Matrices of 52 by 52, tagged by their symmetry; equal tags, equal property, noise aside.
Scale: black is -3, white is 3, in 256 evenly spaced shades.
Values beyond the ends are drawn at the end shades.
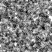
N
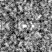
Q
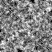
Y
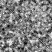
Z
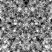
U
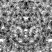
U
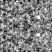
Q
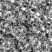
Z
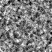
Z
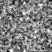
N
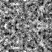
Q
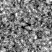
Y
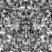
U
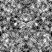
U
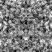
U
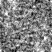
Y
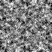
Y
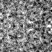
Q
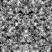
U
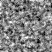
N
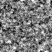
N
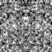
U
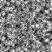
Q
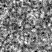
N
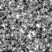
N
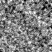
Z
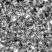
N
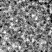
Z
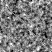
N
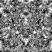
U
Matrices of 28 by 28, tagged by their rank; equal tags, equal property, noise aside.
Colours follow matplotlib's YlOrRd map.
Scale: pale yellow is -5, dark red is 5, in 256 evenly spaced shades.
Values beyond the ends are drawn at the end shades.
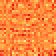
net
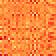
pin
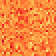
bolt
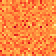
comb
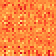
pin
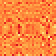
net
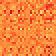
pin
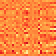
pin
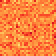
bolt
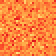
bolt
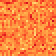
bolt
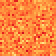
comb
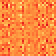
pin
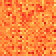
comb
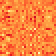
pin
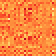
pin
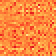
bolt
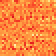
bolt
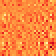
pin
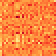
net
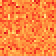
bolt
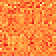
bolt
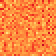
comb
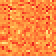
bolt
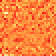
comb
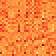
net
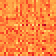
pin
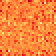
bolt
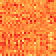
comb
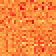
net
